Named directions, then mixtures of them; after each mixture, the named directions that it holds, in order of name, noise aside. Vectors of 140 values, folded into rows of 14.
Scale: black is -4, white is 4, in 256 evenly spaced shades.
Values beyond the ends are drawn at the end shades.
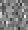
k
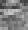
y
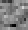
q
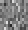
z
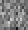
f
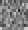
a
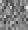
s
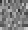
a.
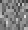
a, k.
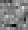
q.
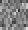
a.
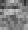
y.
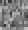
a, q.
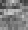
y.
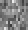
y, z.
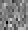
k, z.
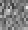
a, s, y.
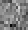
f, q, z.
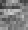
y.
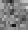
q, s, y.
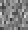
a, k.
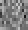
k, z.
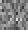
f, s.
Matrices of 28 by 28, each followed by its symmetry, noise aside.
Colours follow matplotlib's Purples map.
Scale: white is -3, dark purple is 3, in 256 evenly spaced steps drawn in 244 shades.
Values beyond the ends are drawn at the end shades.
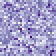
symmetric.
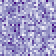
mirrored top to bottom.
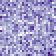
mirrored top to bottom.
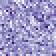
symmetric across the other diagonal.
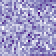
mirrored top to bottom.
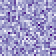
antisymmetric.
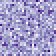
same after a half turn.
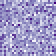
antisymmetric.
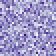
antisymmetric.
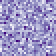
mirrored top to bottom.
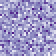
symmetric.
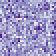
mirrored top to bottom.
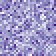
symmetric.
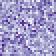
symmetric.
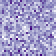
mirrored top to bottom.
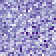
symmetric.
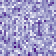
mirrored top to bottom.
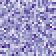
same after a half turn.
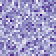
symmetric across the other diagonal.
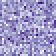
antisymmetric.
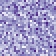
antisymmetric.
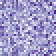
mirrored top to bottom.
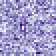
mirrored top to bottom.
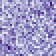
symmetric.
